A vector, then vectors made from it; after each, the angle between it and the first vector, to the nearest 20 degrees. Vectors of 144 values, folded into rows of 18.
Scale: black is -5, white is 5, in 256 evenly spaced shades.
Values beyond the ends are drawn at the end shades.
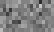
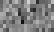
80 degrees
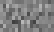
60 degrees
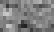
120 degrees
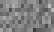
60 degrees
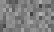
120 degrees
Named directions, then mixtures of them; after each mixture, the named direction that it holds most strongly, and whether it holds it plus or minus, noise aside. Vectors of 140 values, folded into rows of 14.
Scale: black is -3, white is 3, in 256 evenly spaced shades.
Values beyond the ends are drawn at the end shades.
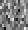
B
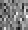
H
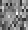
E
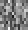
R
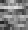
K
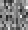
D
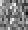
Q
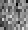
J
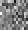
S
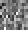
H, plus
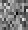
H, minus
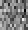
B, minus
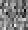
E, minus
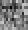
Q, minus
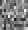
B, plus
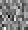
H, plus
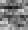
K, minus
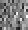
H, plus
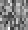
R, plus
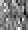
H, minus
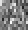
Q, plus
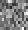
S, plus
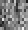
J, plus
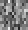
R, plus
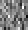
H, minus
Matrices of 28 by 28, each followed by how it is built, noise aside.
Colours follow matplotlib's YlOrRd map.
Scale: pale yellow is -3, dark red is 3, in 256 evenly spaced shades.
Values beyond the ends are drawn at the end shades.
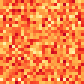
blocks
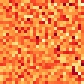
upper triangular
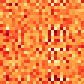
low rank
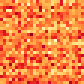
blocks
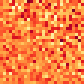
upper triangular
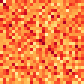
diagonal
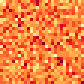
diagonal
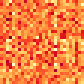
low rank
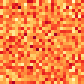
blocks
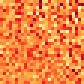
upper triangular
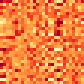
low rank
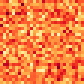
blocks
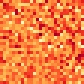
upper triangular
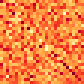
diagonal
